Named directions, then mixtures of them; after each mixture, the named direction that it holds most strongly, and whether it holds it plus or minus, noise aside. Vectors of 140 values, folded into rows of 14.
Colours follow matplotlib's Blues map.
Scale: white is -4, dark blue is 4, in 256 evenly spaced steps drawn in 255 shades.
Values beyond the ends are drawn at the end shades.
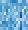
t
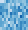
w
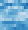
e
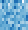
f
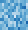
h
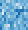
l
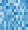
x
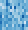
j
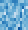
t, plus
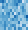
f, plus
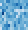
l, minus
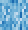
t, plus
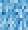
t, minus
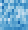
e, plus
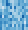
j, plus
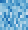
w, minus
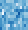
l, plus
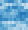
e, minus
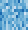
x, minus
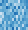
x, plus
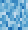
h, plus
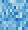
t, minus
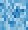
h, minus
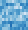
e, plus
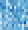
j, minus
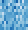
x, plus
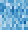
j, minus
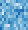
l, plus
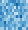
x, minus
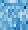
e, plus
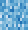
j, minus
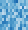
t, plus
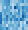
j, plus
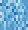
x, plus
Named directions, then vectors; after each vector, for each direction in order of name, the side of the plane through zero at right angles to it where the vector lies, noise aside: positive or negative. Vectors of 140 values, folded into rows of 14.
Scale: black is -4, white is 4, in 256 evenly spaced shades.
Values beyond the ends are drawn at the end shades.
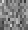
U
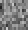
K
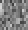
negative, positive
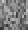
positive, positive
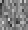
positive, negative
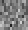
negative, negative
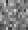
positive, positive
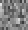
negative, positive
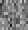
positive, negative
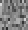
negative, positive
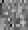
positive, negative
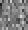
positive, negative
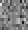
negative, positive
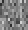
positive, negative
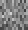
positive, positive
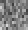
negative, negative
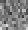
negative, negative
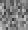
negative, negative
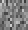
negative, positive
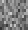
positive, positive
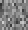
positive, negative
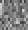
negative, positive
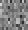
negative, positive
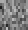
positive, positive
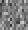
positive, negative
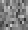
positive, positive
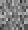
positive, positive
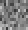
negative, negative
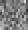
negative, negative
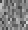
negative, positive
